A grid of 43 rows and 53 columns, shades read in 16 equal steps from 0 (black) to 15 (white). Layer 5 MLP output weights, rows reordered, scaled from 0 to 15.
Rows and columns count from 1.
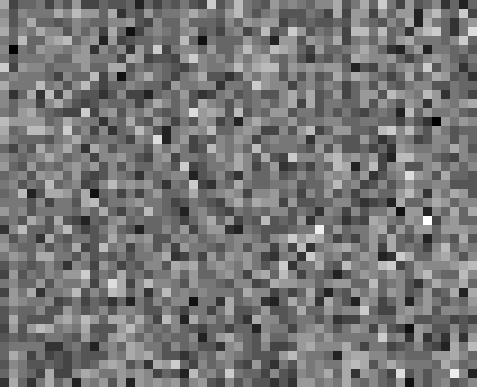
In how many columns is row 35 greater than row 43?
21
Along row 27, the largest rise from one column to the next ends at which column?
6
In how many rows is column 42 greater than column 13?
18
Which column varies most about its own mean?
48
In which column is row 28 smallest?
35
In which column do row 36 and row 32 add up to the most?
13
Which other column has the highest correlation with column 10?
22
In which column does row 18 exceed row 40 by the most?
38
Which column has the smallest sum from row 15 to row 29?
11
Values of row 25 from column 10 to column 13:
2 6 5 8
